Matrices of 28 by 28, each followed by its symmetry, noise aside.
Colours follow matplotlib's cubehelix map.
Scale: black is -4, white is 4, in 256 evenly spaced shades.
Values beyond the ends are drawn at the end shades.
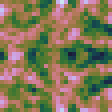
mirrored top to bottom.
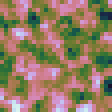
antisymmetric.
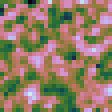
no symmetry.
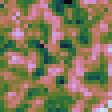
no symmetry.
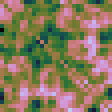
symmetric.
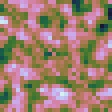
no symmetry.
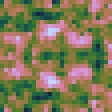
mirrored top to bottom.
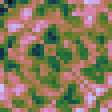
symmetric.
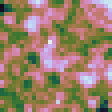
symmetric across the other diagonal.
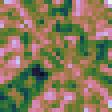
symmetric across the other diagonal.
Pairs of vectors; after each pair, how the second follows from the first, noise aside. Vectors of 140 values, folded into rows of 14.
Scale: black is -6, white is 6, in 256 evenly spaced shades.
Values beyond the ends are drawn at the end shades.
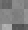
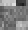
reversed, negated, scaled up.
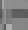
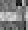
reversed, negated, scaled up.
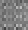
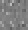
reversed, partly zeroed.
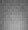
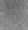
reversed, negated, shrunk.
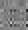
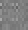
reversed, negated, shrunk.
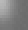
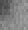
negated.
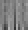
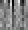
reversed, scaled up.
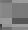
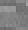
reversed, negated, shrunk.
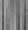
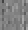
reversed, partly zeroed.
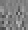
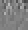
reversed, partly zeroed.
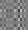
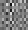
wrapped around, scaled up.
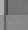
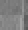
reversed, negated, shrunk.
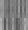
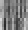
scaled up.
